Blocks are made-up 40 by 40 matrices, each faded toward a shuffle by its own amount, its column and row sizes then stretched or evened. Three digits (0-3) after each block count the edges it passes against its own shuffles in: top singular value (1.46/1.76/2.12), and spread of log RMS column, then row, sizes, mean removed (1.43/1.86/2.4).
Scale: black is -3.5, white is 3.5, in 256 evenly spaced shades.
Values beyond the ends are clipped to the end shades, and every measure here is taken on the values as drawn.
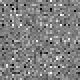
0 2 2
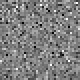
0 0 0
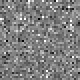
0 0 1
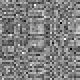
3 0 0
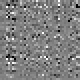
2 3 2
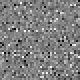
0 0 1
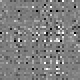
2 3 3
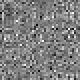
2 0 0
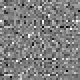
2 0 1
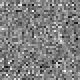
1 0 1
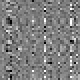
3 3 0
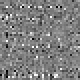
1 1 2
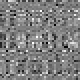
3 0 3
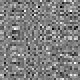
3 1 2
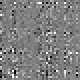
1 3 2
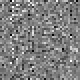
0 2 2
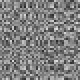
3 1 2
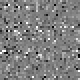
1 2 2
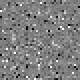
0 0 0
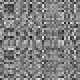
3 3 2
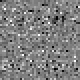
0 1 2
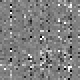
0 3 1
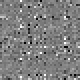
0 2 2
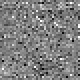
1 1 0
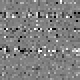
2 0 3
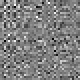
3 2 1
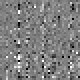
2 3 1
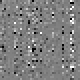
0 3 1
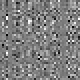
2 3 0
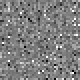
0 1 0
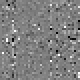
0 2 0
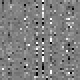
2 3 0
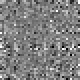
1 2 3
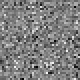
1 1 1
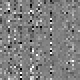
0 3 0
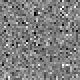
0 2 0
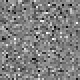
0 1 0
